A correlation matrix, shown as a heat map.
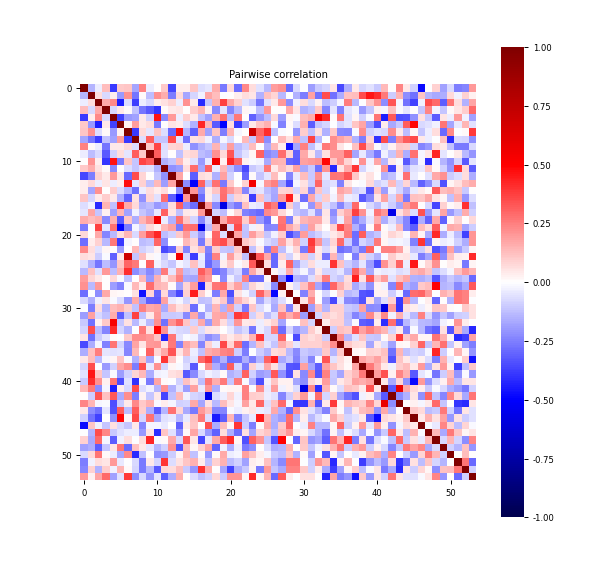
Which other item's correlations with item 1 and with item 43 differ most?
34
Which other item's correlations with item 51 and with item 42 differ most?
11
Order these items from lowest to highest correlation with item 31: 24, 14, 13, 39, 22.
14, 13, 24, 39, 22
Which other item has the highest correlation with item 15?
28
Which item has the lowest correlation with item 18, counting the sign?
45
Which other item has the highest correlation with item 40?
1
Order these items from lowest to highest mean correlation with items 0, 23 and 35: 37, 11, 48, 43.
37, 11, 43, 48
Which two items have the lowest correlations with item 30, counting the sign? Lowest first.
41, 43
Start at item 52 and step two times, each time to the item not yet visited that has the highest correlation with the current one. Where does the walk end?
5
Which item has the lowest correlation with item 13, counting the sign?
15
